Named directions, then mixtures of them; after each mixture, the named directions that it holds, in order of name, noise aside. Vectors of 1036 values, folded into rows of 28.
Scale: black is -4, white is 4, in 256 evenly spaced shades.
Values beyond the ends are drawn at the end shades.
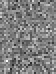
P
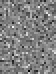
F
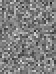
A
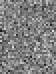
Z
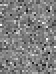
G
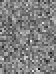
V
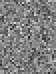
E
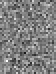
P.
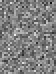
A.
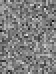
F, Z.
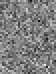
G, Z.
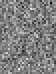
A.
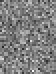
V.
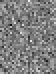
E, V.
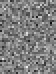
F, V, Z.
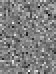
F.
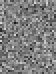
Z.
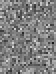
P, Z.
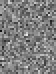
F, V, Z.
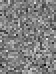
G, Z.
